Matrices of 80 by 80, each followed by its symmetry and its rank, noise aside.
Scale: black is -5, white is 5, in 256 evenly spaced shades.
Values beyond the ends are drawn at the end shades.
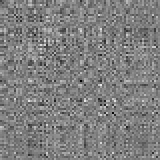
symmetric, rank five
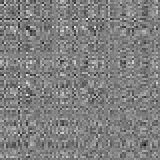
symmetric, rank five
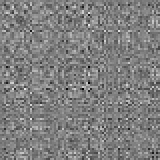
symmetric, rank five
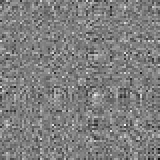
symmetric, rank six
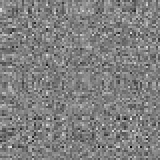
no symmetry, rank six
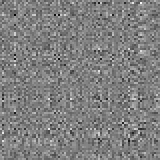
symmetric, rank four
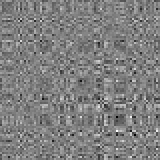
symmetric, rank four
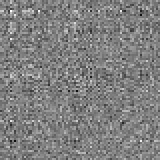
symmetric, rank six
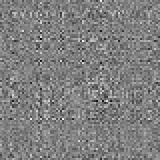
no symmetry, rank six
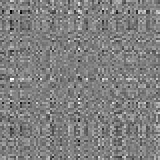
no symmetry, rank four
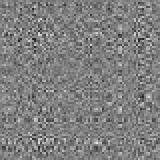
antisymmetric, rank four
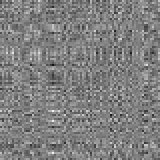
no symmetry, rank four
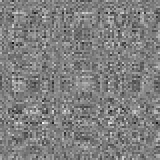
no symmetry, rank four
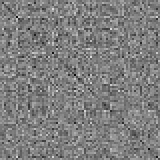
symmetric, rank six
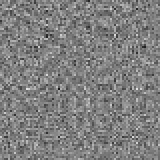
no symmetry, rank six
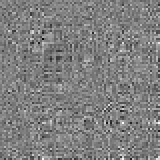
symmetric, rank six
